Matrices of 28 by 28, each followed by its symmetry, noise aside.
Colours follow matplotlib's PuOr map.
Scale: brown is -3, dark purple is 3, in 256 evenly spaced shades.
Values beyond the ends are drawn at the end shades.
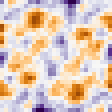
same after a half turn.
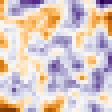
no symmetry.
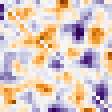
no symmetry.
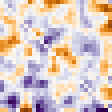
no symmetry.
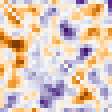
no symmetry.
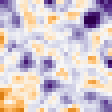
symmetric across the other diagonal.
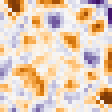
symmetric across the other diagonal.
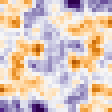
same after a half turn.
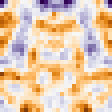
mirrored left to right.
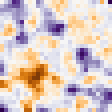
symmetric across the other diagonal.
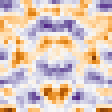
mirrored left to right.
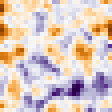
no symmetry.
